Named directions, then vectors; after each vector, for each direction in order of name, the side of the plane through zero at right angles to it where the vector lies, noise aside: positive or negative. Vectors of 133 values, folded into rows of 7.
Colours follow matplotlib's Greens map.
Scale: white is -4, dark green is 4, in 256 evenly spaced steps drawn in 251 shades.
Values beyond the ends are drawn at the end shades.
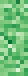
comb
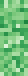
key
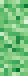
negative, negative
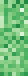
positive, negative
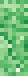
positive, positive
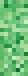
negative, negative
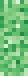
negative, positive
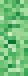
positive, negative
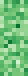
positive, negative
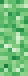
positive, positive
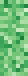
negative, negative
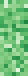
positive, positive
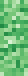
negative, positive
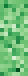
negative, negative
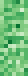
positive, negative
